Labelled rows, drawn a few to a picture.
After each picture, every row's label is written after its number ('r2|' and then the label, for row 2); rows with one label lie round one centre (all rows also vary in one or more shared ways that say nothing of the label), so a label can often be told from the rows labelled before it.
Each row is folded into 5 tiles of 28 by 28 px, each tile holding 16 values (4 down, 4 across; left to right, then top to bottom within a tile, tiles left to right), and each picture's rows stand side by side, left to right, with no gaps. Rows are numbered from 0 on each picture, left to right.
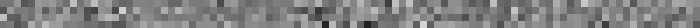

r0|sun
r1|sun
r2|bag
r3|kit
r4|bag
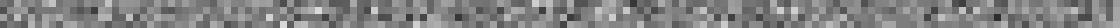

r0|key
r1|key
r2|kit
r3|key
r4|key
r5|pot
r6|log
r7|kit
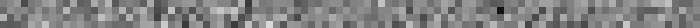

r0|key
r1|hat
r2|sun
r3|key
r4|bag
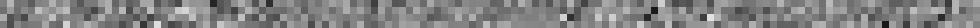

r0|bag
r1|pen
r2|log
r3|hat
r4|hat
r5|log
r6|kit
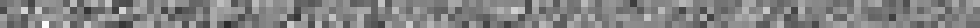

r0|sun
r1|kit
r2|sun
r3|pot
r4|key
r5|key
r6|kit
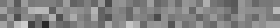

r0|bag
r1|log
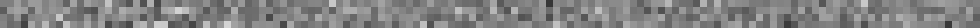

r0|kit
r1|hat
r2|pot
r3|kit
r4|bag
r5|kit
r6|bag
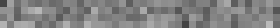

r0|hat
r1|hat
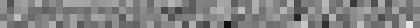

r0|bag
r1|kit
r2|hat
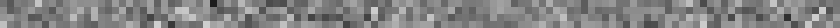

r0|bag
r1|bag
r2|log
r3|log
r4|key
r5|hat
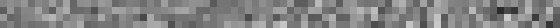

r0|bag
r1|log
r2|bag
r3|pen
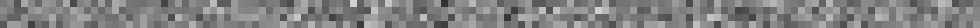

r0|bag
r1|pot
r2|pot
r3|log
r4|kit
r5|log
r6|pot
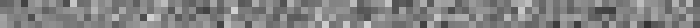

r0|pot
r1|sun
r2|hat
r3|pot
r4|bag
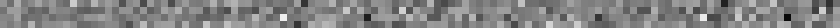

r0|pen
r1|hat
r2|key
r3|hat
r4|pen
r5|hat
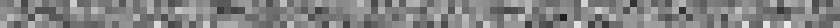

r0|pot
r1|pen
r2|pen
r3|bag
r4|bag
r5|hat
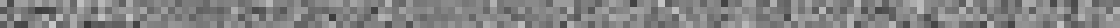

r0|bag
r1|key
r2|log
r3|kit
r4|sun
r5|key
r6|log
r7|log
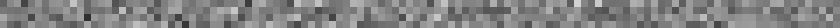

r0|log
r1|bag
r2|bag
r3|sun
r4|pen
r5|key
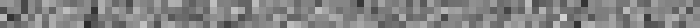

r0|kit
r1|kit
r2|sun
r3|log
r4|key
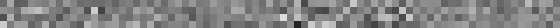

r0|log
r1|pot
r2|key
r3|key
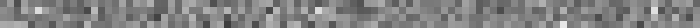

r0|sun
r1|key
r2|sun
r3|key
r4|bag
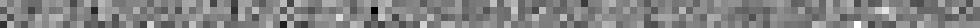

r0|sun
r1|log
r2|sun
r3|hat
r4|key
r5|log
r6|pen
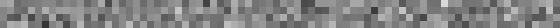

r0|pen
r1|pot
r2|pen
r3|bag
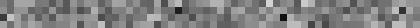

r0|kit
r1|log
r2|log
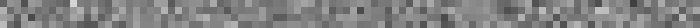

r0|kit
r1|sun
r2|kit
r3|log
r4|sun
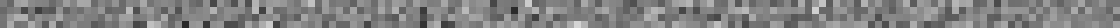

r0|hat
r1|pen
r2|kit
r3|log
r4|key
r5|kit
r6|bag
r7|bag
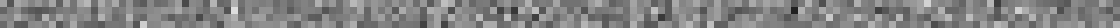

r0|bag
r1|pot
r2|bag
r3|kit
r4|kit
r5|log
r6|hat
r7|key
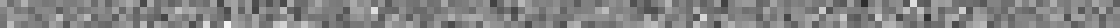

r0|sun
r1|hat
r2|hat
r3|bag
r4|log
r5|key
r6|pot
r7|bag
